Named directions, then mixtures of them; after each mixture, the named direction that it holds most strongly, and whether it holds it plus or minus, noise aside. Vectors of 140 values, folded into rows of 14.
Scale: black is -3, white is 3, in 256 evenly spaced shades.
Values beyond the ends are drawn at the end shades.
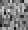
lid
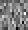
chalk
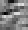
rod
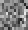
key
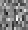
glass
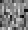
lid, plus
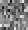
lid, minus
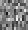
glass, plus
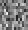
glass, minus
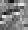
rod, plus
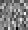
chalk, plus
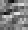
rod, plus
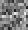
key, plus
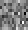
chalk, minus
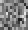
key, plus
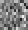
key, plus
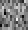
lid, plus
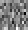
chalk, minus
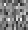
glass, plus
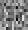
glass, minus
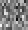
glass, minus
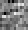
rod, plus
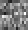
chalk, plus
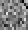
key, plus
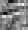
rod, plus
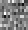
lid, minus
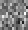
key, plus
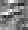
rod, minus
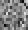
key, plus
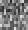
lid, minus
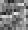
rod, plus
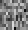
glass, minus
